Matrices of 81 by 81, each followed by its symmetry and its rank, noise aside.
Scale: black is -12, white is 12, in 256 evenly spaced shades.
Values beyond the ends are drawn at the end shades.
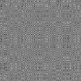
no symmetry, rank three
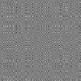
antisymmetric, rank two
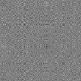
symmetric, rank four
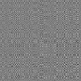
no symmetry, rank two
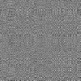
no symmetry, rank four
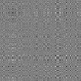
symmetric, rank two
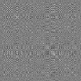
symmetric, rank three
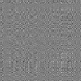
no symmetry, rank three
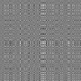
no symmetry, rank two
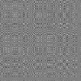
no symmetry, rank three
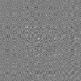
symmetric, rank four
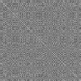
symmetric, rank four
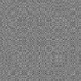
symmetric, rank four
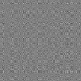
no symmetry, rank three
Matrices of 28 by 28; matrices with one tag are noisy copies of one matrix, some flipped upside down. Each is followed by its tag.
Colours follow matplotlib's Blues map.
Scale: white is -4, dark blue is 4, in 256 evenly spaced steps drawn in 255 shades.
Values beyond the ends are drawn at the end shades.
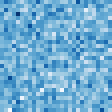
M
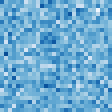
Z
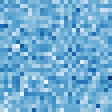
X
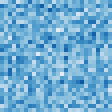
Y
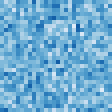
M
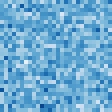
Z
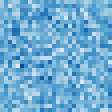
X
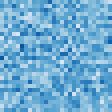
X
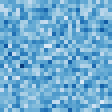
X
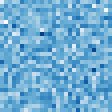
X
